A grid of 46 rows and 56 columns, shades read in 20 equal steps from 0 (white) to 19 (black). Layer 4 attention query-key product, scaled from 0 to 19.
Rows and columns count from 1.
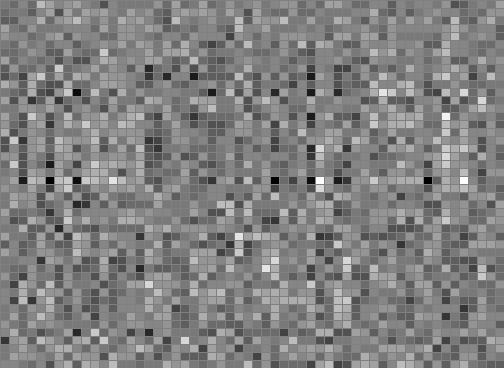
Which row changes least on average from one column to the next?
4
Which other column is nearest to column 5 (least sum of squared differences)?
10
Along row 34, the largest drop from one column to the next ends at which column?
54
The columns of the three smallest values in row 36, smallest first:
17, 35, 6
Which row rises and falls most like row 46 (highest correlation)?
23
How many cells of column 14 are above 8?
27
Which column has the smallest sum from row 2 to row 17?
50
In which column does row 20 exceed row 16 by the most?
42
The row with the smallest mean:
3
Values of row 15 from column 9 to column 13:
11 8 8 6 10
